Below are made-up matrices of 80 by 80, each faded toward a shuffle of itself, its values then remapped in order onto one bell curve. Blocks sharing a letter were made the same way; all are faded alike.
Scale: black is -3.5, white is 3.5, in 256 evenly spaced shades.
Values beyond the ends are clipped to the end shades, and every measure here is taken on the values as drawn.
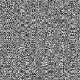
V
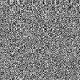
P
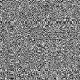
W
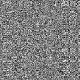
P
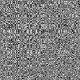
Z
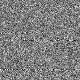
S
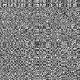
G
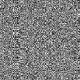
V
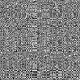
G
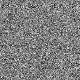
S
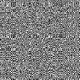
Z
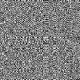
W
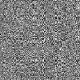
V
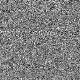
S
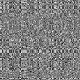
G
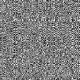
V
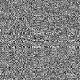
W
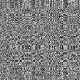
Z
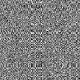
Z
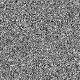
S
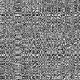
G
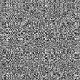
W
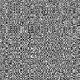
Z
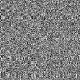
P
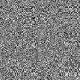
W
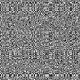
G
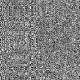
V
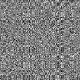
Z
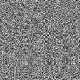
P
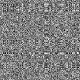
W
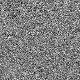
S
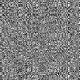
Z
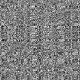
W
